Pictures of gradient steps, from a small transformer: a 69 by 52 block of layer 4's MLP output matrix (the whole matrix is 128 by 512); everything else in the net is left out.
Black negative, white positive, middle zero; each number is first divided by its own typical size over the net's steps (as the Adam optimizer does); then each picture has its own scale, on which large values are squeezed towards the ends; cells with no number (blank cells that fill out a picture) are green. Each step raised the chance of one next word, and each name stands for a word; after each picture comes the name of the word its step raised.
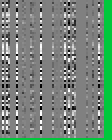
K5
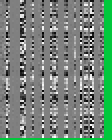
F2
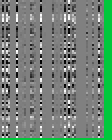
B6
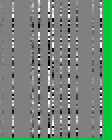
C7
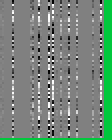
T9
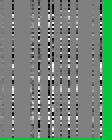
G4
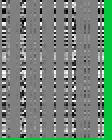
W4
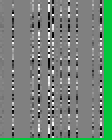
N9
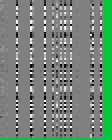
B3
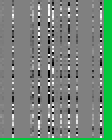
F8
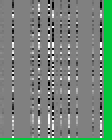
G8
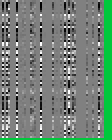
G8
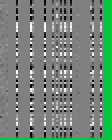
N9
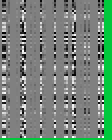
F2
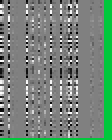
T9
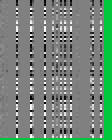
F2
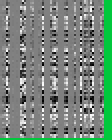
F8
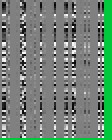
G8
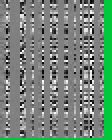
T9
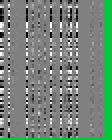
N9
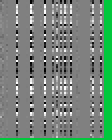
T9
